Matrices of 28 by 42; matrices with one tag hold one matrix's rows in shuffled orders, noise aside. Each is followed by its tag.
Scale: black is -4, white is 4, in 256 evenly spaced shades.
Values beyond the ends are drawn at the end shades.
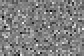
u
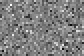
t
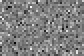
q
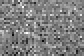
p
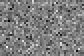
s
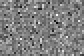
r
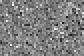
t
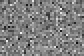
s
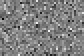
u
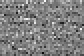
p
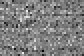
p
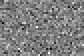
u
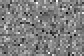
u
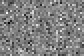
s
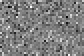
q
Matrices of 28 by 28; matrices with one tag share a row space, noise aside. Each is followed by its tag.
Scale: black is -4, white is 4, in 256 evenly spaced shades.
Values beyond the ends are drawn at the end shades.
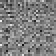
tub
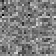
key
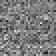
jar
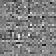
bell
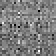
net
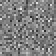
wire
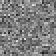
key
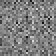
wire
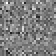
tub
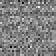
net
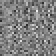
wire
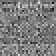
net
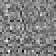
tub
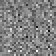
wire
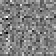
tub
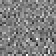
wire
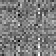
net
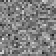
key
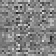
bell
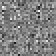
net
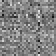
net
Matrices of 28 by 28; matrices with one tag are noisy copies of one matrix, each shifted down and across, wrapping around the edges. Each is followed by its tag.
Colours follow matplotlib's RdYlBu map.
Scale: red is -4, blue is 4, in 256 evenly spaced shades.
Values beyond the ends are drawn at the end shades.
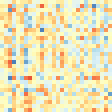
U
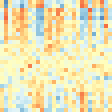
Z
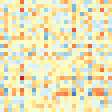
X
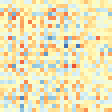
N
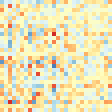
N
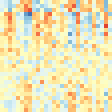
Z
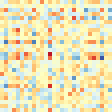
X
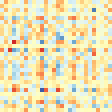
U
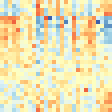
Z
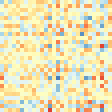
N
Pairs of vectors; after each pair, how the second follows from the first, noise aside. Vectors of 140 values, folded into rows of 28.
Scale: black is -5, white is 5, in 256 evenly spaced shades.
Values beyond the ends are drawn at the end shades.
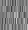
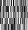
wrapped around, negated, scaled up.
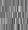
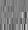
wrapped around, partly zeroed.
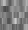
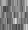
copied.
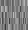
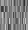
negated.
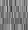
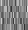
copied.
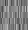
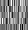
reversed, scaled up.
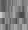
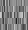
sign-scrambled.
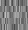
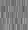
wrapped around, shrunk.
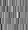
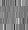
wrapped around, partly zeroed.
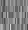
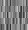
negated.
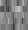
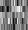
scaled up.
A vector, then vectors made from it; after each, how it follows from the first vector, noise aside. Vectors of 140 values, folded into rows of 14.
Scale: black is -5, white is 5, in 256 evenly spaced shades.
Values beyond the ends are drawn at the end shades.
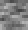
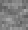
reversed, negated, shrunk.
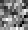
reversed, negated, scaled up.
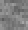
shrunk.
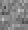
negated, partly zeroed.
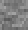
reversed, shrunk.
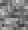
wrapped around.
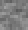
shrunk.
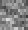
reversed, negated.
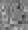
wrapped around, negated, partly zeroed.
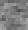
shrunk.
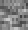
reversed, negated.
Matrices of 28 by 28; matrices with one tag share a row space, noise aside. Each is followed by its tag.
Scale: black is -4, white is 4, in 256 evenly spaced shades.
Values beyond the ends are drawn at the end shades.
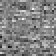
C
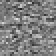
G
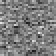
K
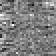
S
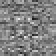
G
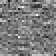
C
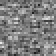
C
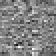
G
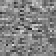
G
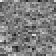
K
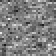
K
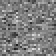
K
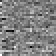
S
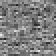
C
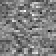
G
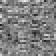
C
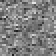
K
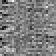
S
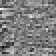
S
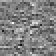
G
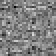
K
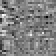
S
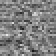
G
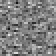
K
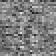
G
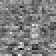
G
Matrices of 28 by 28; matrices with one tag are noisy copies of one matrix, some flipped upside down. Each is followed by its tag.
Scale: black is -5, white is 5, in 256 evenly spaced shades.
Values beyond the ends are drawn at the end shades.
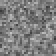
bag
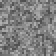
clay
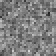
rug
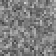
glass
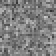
glass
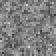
clay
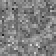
bag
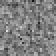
glass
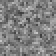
clay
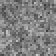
rug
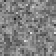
clay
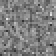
glass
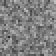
glass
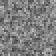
glass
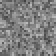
rug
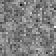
clay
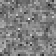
rug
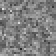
bag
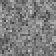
rug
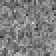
glass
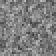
bag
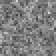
clay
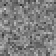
glass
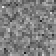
glass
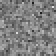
rug
